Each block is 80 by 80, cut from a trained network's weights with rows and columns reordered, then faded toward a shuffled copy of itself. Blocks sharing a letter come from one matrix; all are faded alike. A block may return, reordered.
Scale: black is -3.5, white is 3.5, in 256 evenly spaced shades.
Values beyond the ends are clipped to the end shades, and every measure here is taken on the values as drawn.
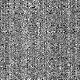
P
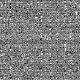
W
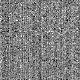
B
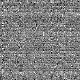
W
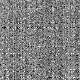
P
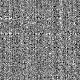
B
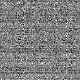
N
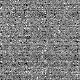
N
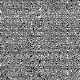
N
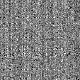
B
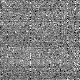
W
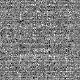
N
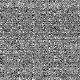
N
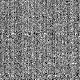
B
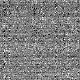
W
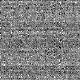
N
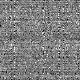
N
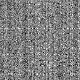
B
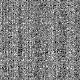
P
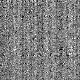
B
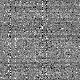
W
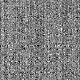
P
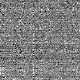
N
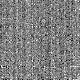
B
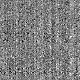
B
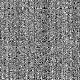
B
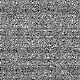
N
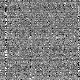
W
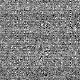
W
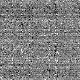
N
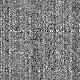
P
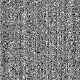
P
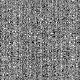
B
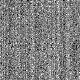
B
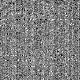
P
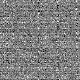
N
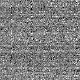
N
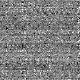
N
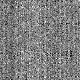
B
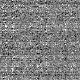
N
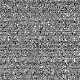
N
